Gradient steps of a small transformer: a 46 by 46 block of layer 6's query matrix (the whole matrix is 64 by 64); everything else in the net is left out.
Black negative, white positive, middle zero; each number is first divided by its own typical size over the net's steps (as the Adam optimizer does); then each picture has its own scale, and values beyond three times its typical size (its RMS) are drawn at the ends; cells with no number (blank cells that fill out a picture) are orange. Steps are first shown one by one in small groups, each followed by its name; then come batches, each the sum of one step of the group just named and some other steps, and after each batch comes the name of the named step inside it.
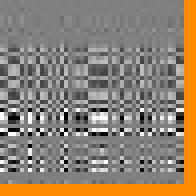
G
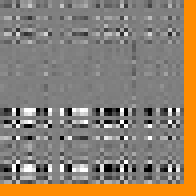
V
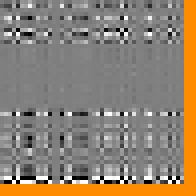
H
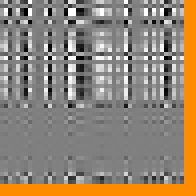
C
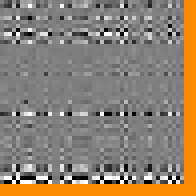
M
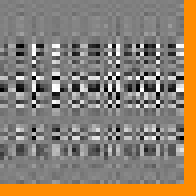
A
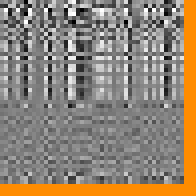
C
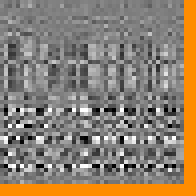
V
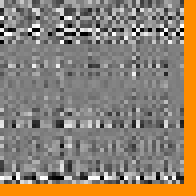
M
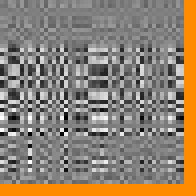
G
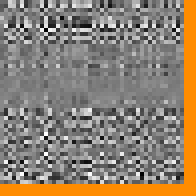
M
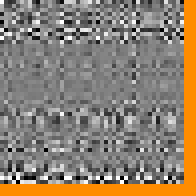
M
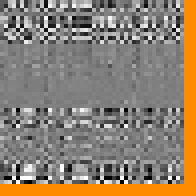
V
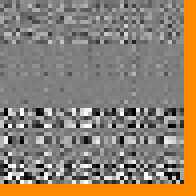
M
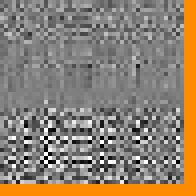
M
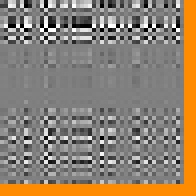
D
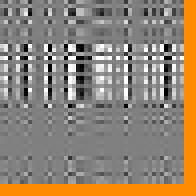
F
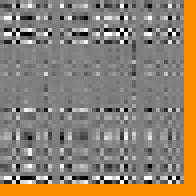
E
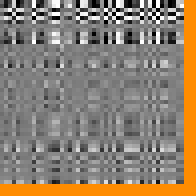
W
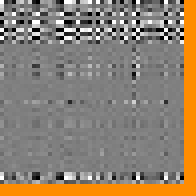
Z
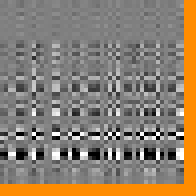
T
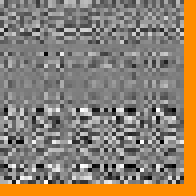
Z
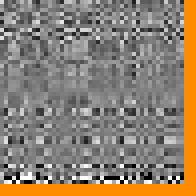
Z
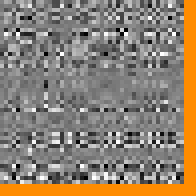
E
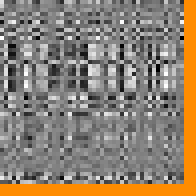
Z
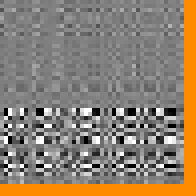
T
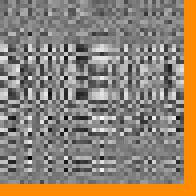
F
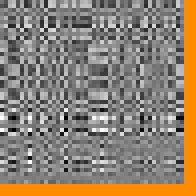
D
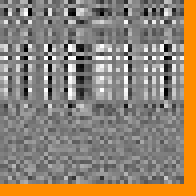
F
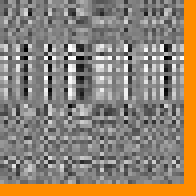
F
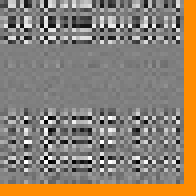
D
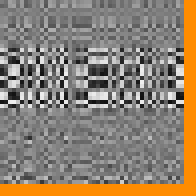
D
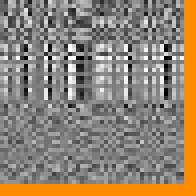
F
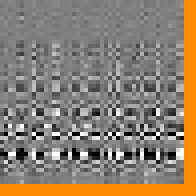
T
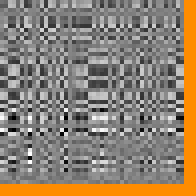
D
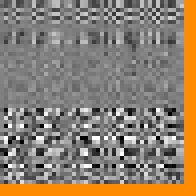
T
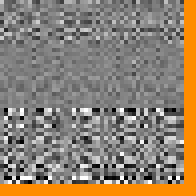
Z
